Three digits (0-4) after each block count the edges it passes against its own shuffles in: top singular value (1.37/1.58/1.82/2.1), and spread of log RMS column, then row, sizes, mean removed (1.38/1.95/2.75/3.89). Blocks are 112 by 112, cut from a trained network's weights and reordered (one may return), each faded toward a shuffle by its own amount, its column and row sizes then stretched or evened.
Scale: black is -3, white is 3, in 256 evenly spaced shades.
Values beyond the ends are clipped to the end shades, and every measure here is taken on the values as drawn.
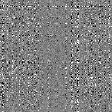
2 4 3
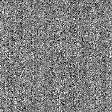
0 2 1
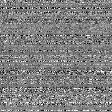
2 0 4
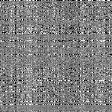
4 1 4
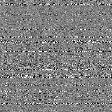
2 1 4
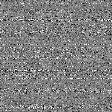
0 0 4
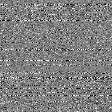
2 0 4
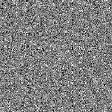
2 2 1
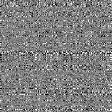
4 2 4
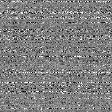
1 1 4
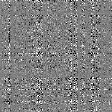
0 4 3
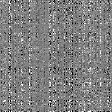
3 4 3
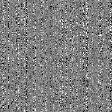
0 4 1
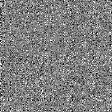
0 3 2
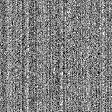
4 1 0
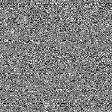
1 0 4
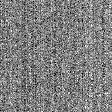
2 1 0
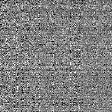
2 3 1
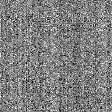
2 0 2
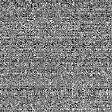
3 2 2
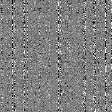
2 4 1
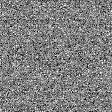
0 0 1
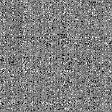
1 2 3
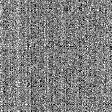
3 1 2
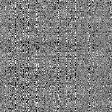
2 4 0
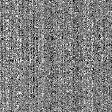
3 2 2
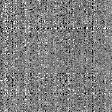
3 3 3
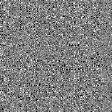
1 3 3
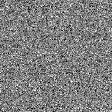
1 0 2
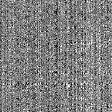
4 2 2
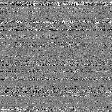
1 1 4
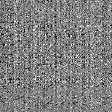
3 0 3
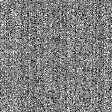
2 0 2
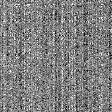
4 2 2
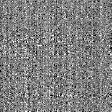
3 1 3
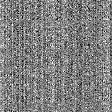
4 1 2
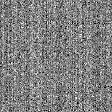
3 0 2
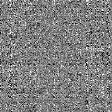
1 3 1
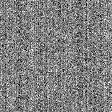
2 1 0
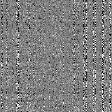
2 4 0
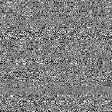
3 0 4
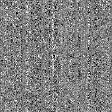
1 3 2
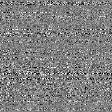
2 1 4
